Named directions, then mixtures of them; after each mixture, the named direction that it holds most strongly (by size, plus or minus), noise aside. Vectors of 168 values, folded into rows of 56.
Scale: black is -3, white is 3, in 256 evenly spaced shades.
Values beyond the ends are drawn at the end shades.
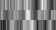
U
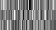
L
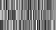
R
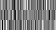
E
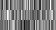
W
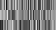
R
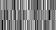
E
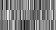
W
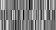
L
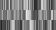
U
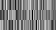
R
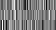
E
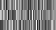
R
